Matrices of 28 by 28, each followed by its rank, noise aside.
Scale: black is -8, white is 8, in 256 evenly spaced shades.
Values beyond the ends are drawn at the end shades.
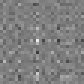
three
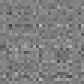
four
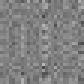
three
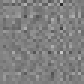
three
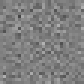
four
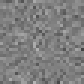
six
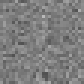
six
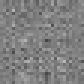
four
